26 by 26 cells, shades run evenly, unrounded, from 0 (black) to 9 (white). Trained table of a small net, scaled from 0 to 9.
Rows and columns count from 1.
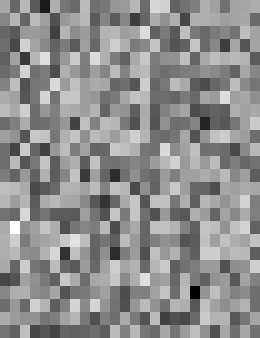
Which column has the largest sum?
25
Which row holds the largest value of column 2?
18
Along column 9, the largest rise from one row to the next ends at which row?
15
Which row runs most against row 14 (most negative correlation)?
10
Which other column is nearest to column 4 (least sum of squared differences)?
11
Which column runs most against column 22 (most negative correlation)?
12
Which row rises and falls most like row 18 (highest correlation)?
20
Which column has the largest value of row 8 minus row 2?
14
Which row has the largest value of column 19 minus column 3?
5
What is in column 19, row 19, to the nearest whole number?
3
